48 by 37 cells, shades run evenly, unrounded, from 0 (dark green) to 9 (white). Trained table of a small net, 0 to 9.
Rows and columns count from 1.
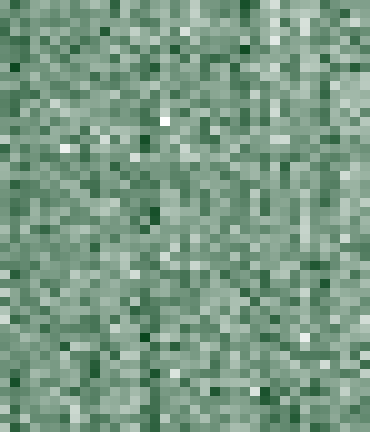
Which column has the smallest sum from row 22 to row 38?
15
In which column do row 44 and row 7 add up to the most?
35
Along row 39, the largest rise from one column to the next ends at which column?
8
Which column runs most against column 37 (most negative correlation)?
33
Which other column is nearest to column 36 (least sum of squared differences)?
30
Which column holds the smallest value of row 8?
2
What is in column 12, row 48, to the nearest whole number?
3
